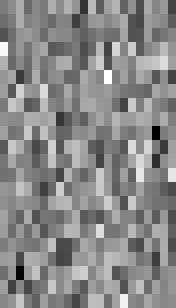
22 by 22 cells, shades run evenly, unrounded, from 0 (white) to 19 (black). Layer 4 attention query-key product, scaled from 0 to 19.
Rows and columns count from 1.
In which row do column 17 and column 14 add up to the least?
15
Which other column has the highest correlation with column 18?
22
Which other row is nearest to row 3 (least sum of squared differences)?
2
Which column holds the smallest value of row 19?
14
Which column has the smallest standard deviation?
12
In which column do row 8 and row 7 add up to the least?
6
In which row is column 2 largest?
21
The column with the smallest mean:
19
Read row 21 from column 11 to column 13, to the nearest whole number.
12 7 9
